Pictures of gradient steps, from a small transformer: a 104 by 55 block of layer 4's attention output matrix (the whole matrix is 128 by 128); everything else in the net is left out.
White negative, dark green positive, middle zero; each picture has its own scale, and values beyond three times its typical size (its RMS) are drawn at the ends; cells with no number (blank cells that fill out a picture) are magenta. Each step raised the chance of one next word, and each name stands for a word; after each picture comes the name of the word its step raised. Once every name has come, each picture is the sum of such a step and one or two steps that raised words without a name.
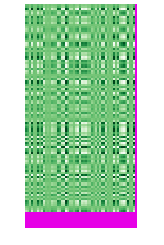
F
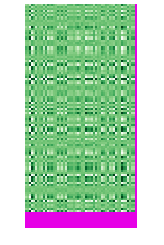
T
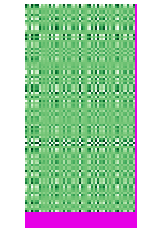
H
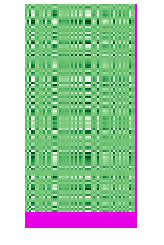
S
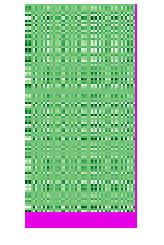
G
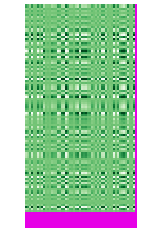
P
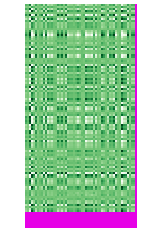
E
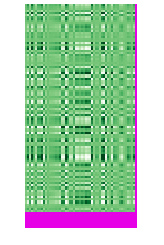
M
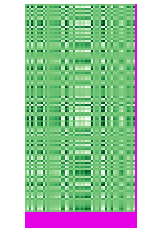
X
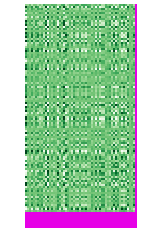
X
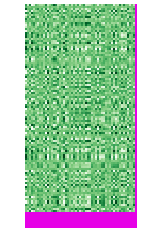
M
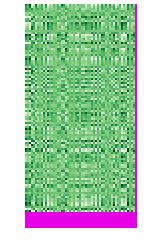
H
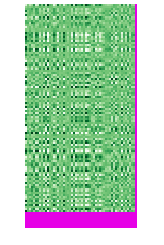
T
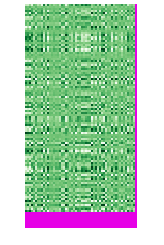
T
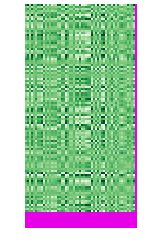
E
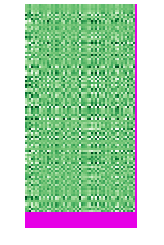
S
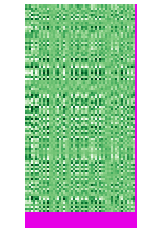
M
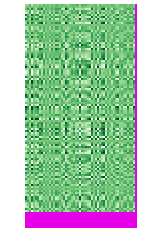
F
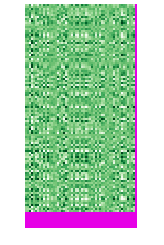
S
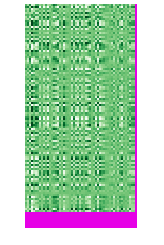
X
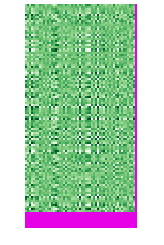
S
